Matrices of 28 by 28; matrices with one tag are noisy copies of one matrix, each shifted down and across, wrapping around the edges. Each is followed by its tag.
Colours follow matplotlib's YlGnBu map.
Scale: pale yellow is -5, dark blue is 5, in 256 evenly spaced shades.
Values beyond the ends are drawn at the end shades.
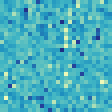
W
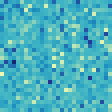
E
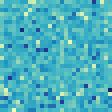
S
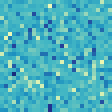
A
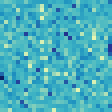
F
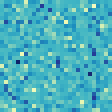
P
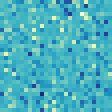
E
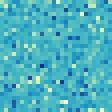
S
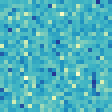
F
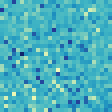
E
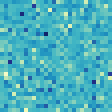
S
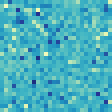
E
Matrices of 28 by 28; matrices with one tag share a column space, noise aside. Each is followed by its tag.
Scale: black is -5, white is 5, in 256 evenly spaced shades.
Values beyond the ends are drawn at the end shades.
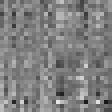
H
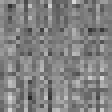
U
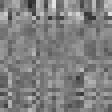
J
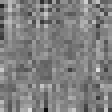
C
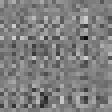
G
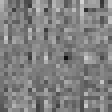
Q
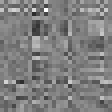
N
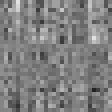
Q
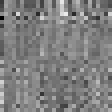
J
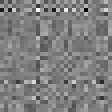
N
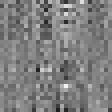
C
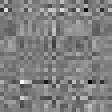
N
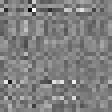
N
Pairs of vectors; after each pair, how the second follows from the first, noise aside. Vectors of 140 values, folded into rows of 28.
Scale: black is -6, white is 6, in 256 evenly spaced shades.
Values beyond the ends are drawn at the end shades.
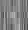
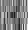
negated, scaled up.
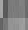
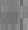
wrapped around, negated, shrunk.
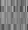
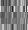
negated, scaled up.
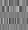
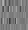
partly zeroed.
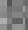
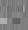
partly zeroed.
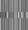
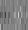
partly zeroed.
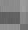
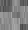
wrapped around.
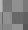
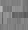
partly zeroed.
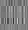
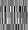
reversed, scaled up.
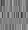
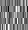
wrapped around, negated, scaled up.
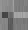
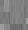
wrapped around, negated, shrunk.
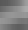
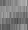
wrapped around.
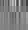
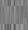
wrapped around, negated, shrunk.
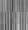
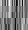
reversed, scaled up.
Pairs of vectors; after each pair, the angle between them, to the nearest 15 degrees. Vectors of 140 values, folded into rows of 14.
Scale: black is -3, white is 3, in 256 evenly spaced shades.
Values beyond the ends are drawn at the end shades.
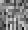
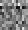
105 degrees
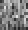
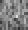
30 degrees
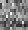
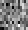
90 degrees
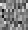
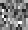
150 degrees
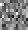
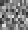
150 degrees
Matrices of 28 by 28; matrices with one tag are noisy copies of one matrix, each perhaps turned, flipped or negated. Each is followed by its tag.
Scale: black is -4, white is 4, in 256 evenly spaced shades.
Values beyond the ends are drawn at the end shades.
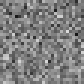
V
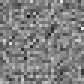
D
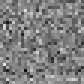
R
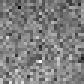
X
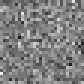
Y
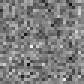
R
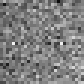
X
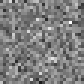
Y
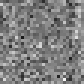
R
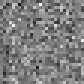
R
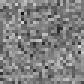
Y
